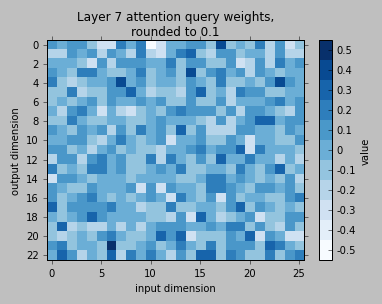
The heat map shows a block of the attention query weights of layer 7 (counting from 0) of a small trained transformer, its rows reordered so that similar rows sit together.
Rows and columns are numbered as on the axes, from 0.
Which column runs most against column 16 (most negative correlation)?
7
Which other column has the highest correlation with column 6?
22
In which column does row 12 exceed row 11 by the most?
20
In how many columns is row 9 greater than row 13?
8
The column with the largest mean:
13
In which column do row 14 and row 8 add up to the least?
0
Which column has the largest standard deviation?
17
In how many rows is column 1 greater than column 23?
8
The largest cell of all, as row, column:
21, 6
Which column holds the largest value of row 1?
14
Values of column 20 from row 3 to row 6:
-0.2 0 0.1 0
